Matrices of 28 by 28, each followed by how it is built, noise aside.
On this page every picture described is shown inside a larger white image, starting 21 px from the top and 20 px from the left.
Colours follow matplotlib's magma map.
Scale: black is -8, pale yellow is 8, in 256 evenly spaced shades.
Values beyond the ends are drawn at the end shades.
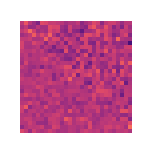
upper triangular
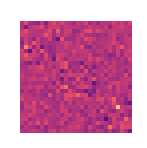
block diagonal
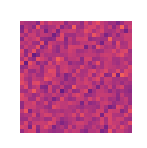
Hankel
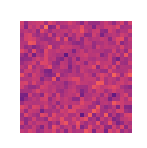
Hankel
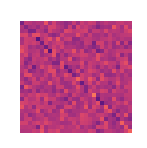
diagonal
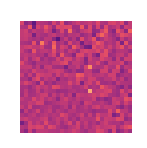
upper triangular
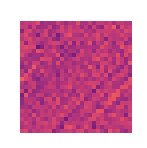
Hankel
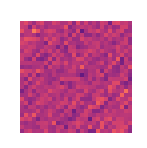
Hankel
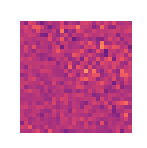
upper triangular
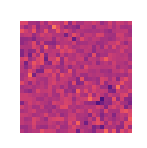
block diagonal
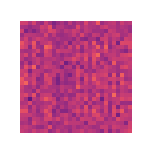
blocks
